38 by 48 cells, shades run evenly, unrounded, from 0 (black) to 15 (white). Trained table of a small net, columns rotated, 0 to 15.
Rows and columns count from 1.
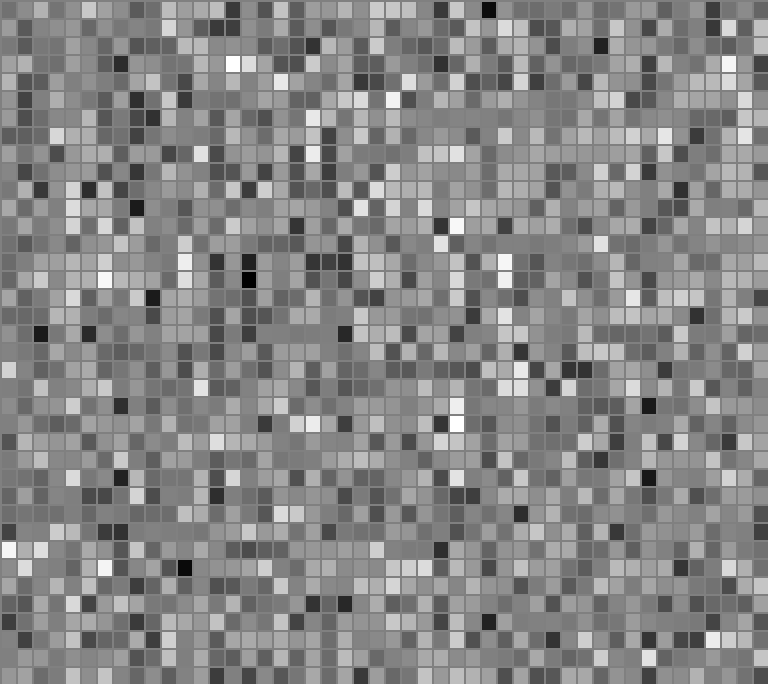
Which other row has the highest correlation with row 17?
27
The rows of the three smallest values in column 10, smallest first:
17, 7, 36
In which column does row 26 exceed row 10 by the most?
41
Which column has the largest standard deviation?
29
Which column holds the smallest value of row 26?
38
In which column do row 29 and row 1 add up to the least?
31
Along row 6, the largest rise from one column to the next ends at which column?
25
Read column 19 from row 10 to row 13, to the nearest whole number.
5 5 10 3
